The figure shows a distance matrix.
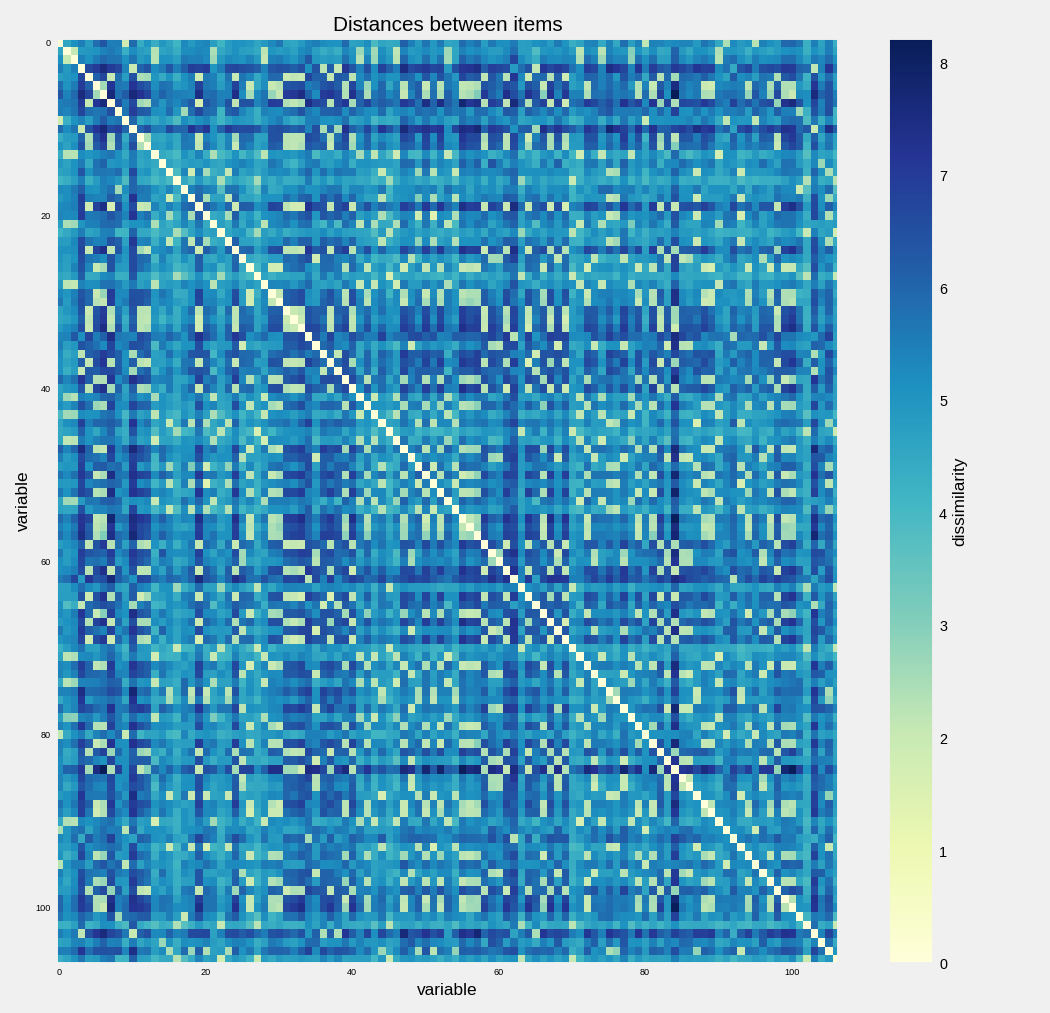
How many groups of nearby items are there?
11
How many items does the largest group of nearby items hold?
23
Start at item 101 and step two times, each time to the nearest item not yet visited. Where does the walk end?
8
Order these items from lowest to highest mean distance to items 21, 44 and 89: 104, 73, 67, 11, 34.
73, 104, 11, 67, 34
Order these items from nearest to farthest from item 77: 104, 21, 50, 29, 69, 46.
46, 21, 29, 50, 104, 69
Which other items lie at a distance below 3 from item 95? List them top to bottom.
0, 9, 80, 91
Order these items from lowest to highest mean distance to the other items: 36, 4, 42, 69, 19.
42, 4, 69, 19, 36
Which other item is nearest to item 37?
64
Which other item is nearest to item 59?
68
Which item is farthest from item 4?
62
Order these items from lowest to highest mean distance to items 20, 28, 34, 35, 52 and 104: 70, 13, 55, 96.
13, 70, 96, 55
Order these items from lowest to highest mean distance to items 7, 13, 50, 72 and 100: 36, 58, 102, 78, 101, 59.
102, 78, 101, 58, 59, 36
